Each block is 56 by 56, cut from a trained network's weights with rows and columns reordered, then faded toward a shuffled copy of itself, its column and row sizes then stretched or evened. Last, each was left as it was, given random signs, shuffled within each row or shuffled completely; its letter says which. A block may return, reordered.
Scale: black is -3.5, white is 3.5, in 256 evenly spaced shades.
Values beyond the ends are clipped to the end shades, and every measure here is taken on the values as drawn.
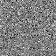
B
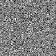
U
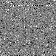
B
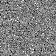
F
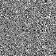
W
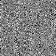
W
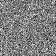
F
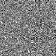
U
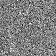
F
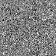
W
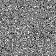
B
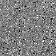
W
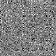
U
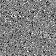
B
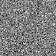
W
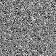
B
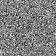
B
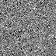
F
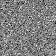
F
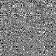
U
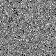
F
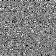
B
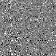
U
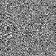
U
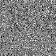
W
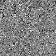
W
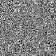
U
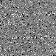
B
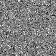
B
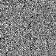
W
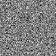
U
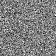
F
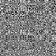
U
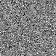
F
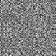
U
